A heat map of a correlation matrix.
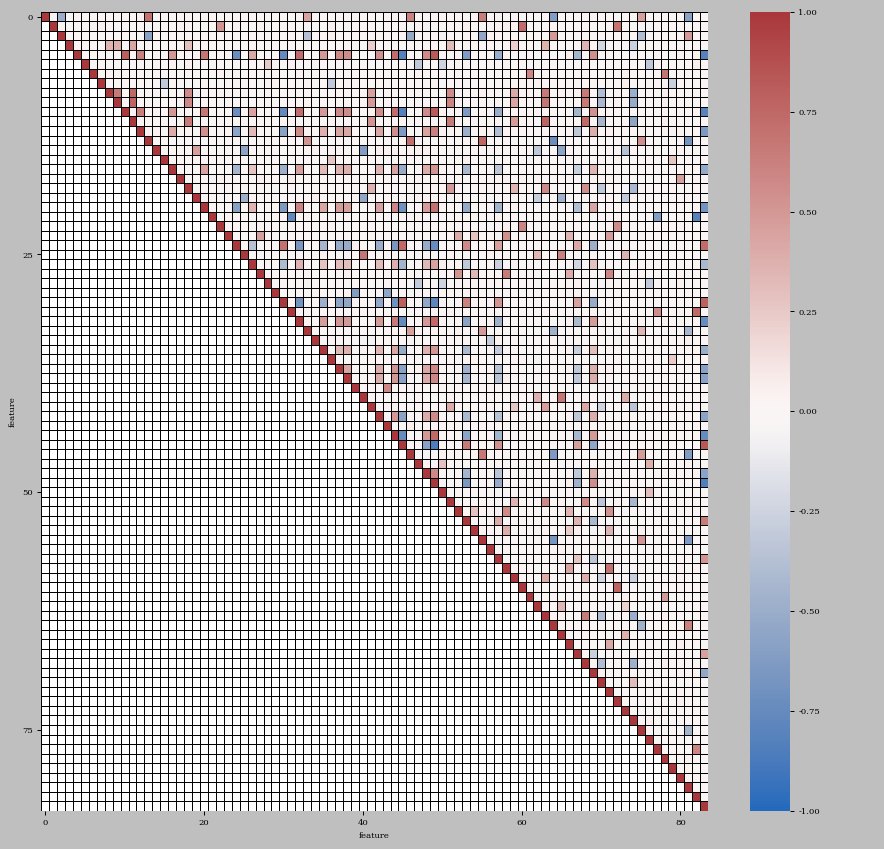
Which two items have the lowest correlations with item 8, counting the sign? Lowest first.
74, 70
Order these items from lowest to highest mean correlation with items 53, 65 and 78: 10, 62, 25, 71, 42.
10, 42, 71, 62, 25
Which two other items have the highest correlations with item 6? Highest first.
78, 61
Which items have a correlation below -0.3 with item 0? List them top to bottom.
2, 64, 81
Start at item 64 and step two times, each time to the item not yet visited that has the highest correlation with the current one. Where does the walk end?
2
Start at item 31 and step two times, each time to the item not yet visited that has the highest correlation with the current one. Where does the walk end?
77
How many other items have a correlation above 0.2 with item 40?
4
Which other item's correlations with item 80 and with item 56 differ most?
17
